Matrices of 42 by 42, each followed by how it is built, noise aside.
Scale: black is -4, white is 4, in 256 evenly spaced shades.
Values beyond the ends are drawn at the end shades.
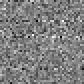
uneven rows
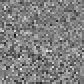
lower triangular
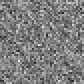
Toeplitz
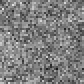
smooth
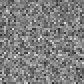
repeating columns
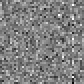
uneven columns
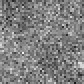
smooth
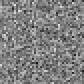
repeating rows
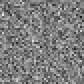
Toeplitz
